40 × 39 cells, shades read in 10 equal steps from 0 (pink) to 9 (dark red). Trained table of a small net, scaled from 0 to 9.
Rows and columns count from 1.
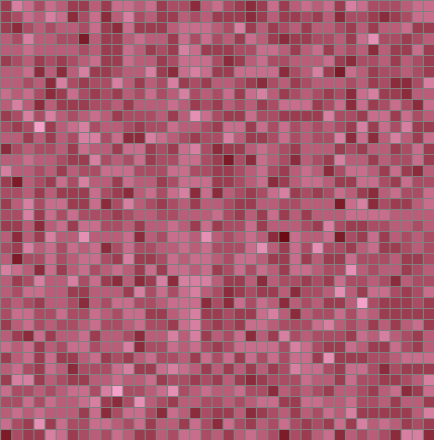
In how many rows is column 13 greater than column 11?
16
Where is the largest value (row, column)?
22, 26
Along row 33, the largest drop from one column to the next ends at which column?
30
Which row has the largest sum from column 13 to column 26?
2
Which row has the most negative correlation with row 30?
36
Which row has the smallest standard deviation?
20
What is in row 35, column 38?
4
